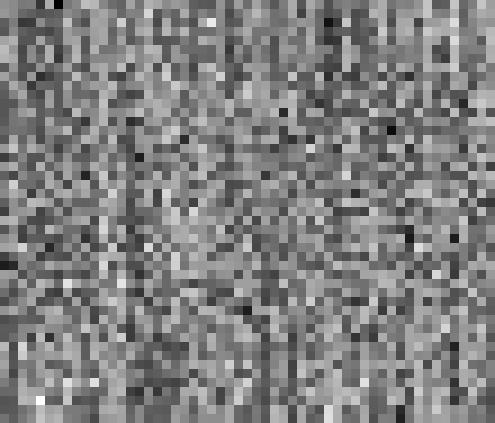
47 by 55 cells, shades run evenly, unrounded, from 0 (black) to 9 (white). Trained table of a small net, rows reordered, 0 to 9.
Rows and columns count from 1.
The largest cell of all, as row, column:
45, 5
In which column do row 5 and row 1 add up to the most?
51
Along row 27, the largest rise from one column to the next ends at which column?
52
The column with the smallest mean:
15
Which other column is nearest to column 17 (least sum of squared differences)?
48
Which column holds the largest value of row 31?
49
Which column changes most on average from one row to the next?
6
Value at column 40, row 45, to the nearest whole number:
7
